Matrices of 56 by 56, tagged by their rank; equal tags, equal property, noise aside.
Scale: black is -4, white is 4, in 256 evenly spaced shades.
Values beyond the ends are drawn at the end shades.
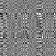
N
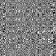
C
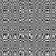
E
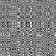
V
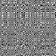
V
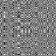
N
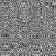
C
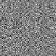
C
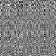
V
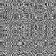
C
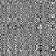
V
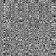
C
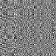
V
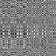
E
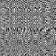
V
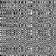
N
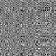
C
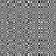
E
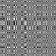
E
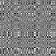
E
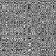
C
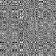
V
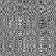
V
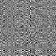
V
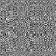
C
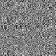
C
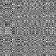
V
